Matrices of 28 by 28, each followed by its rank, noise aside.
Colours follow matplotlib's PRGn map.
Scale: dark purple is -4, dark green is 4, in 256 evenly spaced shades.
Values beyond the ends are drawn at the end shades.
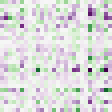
three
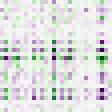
one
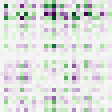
two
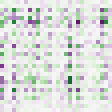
two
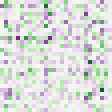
five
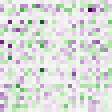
five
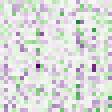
five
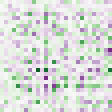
four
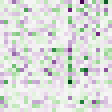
five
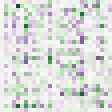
five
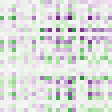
two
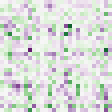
four
